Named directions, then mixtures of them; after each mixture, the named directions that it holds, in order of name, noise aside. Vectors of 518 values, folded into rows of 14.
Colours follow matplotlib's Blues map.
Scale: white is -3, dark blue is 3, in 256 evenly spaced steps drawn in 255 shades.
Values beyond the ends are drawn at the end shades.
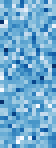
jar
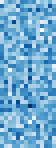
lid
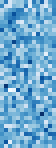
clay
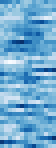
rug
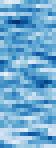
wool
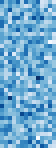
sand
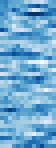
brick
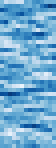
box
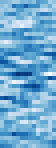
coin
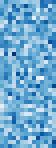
lid, sand.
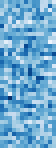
coin, lid, sand.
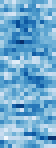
rug, wool.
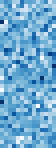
jar.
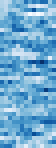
brick.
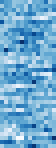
box, jar, rug.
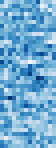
coin, sand, wool.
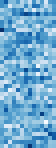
brick, clay, rug.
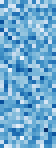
clay, jar, lid.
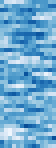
box, rug, wool.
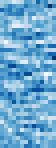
box, coin.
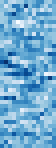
clay, coin.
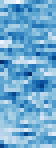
box, coin, wool.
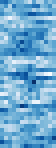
brick, coin, rug.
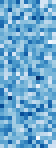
sand.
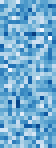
box, lid, sand.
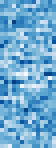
coin, lid.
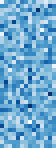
lid.
